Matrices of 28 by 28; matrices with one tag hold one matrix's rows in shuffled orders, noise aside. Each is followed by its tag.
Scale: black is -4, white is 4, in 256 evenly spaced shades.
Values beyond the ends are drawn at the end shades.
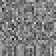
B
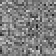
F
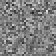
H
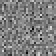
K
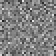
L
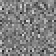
L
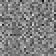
L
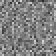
B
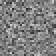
H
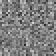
L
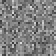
B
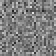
B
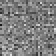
F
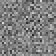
K
